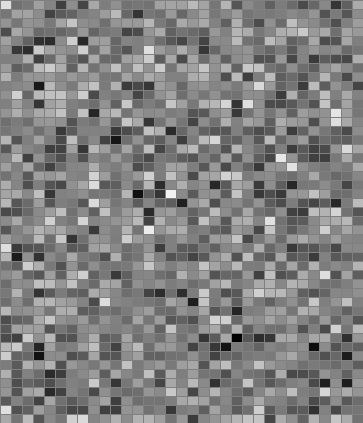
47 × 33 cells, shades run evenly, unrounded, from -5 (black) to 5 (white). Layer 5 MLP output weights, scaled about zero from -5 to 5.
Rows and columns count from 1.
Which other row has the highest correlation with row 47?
29
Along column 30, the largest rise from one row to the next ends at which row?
44
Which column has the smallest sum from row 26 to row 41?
18
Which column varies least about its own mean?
33
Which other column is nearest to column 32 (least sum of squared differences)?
10
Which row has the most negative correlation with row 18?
9
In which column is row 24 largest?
31
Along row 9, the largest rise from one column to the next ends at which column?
22
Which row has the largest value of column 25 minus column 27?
25
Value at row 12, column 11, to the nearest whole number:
-1
